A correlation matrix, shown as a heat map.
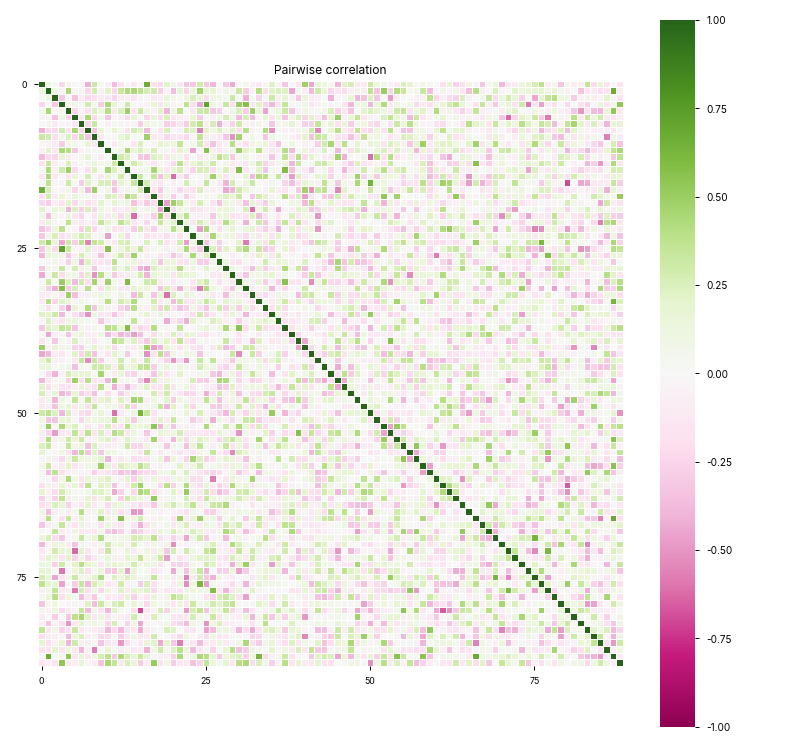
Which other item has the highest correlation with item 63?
17
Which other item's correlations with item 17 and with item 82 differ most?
52
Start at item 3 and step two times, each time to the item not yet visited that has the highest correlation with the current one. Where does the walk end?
10
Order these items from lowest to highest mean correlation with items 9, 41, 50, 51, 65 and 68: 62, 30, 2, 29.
30, 2, 62, 29
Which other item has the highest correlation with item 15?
50
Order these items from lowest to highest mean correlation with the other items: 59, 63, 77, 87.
59, 77, 63, 87
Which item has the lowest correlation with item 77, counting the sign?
5
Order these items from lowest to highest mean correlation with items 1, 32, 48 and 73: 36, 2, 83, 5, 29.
83, 2, 29, 5, 36
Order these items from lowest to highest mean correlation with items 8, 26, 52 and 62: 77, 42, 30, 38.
38, 77, 42, 30
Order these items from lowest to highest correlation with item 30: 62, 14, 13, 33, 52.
14, 33, 62, 52, 13
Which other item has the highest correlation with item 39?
53
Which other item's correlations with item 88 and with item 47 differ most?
3
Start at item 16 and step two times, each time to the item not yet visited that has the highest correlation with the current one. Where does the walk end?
40
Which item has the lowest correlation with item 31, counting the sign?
24
